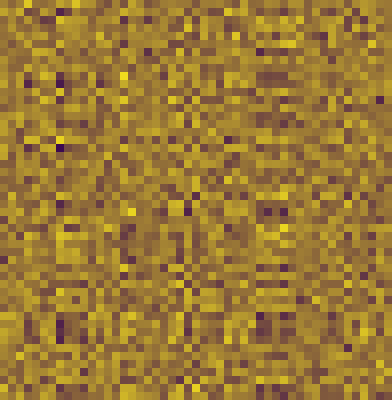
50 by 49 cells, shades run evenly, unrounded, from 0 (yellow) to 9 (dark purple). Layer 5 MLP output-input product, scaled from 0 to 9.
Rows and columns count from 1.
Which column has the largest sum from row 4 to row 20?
35
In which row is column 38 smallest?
3
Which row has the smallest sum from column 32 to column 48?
29
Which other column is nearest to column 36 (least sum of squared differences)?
33
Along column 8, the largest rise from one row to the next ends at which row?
19
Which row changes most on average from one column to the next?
13
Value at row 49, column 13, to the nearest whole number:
5
